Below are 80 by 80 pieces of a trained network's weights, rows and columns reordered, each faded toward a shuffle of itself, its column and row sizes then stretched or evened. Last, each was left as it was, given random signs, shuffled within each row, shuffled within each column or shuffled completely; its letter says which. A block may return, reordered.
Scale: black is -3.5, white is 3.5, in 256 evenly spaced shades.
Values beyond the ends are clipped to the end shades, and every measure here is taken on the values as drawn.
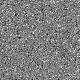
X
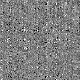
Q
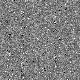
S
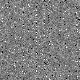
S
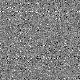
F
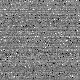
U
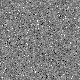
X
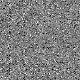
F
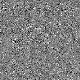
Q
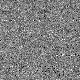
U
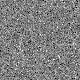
X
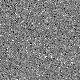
X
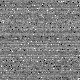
U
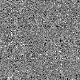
F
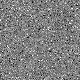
U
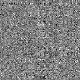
Q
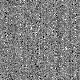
S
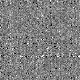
Q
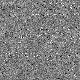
U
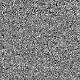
F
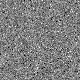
X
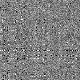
Q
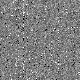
S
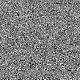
U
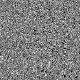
S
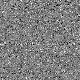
U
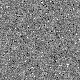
X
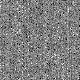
S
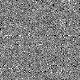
F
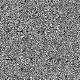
F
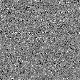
U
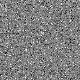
S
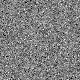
X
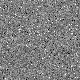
X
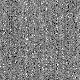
S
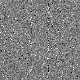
S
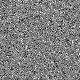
X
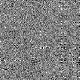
Q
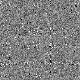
F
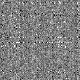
Q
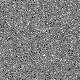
X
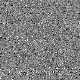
U
